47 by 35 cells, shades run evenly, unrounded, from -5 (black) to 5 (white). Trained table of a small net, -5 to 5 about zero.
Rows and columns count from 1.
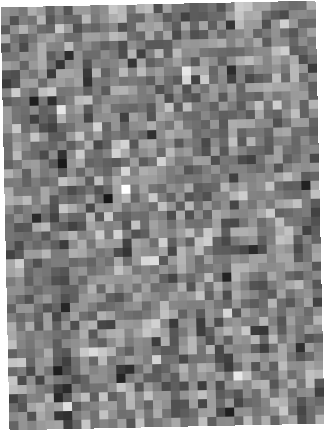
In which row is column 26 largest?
42
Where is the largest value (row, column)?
21, 14
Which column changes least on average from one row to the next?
33
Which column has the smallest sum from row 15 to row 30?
6
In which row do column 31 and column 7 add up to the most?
12
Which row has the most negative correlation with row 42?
20
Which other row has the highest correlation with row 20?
23
